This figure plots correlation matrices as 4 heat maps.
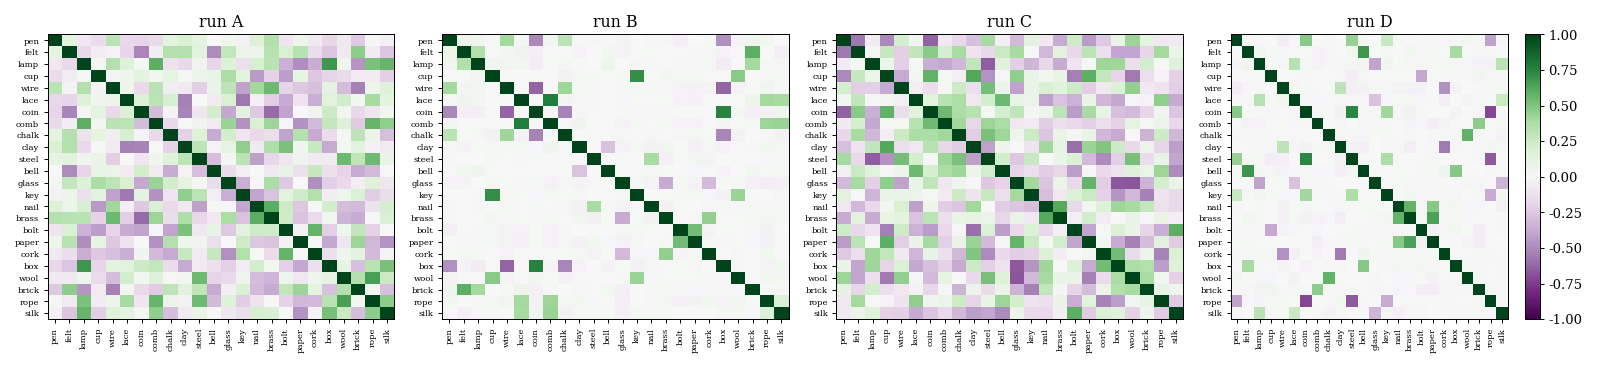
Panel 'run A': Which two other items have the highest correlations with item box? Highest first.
lamp, silk
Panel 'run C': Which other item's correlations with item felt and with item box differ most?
glass
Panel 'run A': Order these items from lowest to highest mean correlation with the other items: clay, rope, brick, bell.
bell, brick, clay, rope
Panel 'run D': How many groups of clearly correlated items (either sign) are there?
8
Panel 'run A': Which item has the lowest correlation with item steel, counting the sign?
nail
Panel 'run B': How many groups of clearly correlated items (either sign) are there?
8
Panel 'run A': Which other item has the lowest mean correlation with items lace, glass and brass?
key
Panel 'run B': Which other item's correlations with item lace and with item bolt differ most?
comb
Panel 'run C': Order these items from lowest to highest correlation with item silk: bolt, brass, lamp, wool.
wool, brass, lamp, bolt
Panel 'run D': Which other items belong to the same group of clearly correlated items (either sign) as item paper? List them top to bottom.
nail, brass
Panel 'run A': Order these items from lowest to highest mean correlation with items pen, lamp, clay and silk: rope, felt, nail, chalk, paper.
paper, chalk, felt, nail, rope
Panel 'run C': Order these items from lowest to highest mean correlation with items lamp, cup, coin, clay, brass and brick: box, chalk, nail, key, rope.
key, chalk, rope, box, nail
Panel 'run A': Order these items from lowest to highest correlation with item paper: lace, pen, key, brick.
lace, pen, key, brick
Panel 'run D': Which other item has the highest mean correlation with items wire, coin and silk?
steel
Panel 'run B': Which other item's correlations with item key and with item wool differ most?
cup
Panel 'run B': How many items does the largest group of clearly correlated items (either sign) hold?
5
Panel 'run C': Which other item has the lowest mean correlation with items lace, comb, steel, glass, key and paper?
box
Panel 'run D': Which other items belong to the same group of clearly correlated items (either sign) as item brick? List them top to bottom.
comb
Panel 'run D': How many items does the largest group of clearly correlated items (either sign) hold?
5
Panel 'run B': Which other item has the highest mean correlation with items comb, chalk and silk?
lace
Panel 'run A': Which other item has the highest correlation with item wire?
brass
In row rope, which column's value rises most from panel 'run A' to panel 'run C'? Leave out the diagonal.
bell
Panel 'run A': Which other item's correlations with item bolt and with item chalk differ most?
cork
